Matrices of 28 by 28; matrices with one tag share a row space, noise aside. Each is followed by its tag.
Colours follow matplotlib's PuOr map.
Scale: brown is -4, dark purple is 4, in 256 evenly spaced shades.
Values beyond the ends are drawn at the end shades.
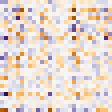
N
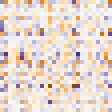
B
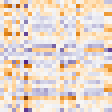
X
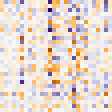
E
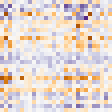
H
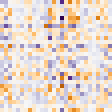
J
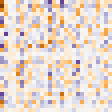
B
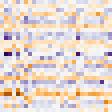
X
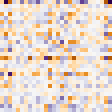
J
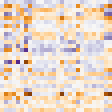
X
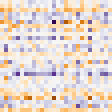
H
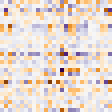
J
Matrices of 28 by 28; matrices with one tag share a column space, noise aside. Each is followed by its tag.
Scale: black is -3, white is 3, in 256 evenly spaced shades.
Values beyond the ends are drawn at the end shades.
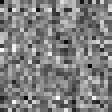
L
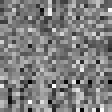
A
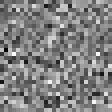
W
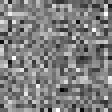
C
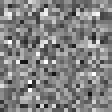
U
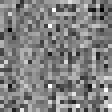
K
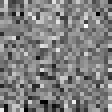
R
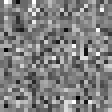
L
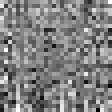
A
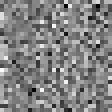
C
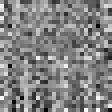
K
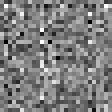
C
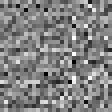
W
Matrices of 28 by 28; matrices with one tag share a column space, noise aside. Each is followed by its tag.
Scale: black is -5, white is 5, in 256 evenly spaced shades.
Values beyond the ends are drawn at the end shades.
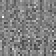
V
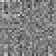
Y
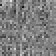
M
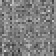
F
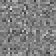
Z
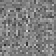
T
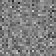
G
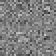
Z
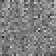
Y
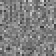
M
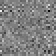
G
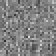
V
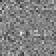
Z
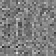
T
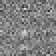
Z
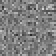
Z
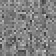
V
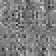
M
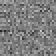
Z
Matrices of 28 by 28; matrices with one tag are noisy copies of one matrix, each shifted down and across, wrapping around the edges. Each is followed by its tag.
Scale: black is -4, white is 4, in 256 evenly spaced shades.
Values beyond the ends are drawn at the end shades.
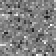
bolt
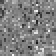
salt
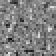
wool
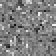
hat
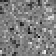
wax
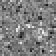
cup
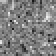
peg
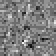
wool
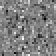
salt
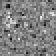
cup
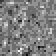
wool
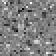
hat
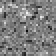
cup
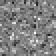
cup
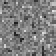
wax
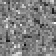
wax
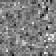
salt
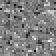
bolt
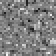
hat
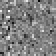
salt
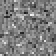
bolt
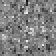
salt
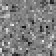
wax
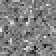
wool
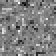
wool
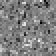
salt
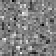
wax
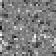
cup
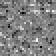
bolt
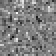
salt
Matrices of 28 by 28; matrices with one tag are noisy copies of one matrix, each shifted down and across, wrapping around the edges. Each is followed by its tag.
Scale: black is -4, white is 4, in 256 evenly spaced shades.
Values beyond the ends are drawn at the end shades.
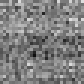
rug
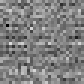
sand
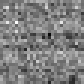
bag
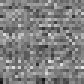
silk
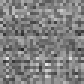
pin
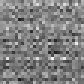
sand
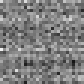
silk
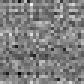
pin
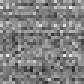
silk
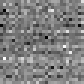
sand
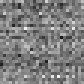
silk
